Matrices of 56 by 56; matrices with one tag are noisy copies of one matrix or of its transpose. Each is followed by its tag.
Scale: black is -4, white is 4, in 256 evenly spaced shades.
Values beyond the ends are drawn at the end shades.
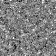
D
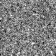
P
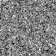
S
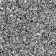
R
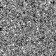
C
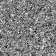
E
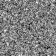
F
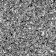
P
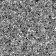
E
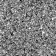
P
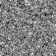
D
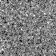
C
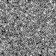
C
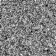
S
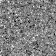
R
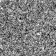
R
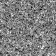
E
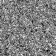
S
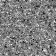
S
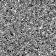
P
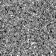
P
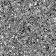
F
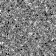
D
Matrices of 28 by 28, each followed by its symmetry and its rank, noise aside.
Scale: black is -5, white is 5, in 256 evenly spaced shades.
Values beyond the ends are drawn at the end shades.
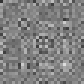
symmetric, rank three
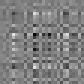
symmetric, rank one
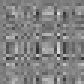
no symmetry, rank two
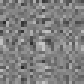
no symmetry, rank three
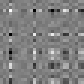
symmetric, rank one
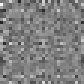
no symmetry, rank three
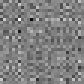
symmetric, rank three
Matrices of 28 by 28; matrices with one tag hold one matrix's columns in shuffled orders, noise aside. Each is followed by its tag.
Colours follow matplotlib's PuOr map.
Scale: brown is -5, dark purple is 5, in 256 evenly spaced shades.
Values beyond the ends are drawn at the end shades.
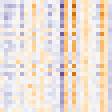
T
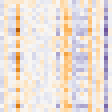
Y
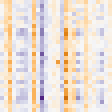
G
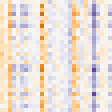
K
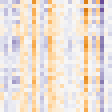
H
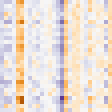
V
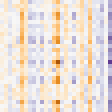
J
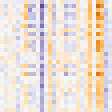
T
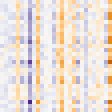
J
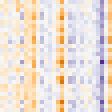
J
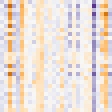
T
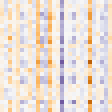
J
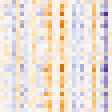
K
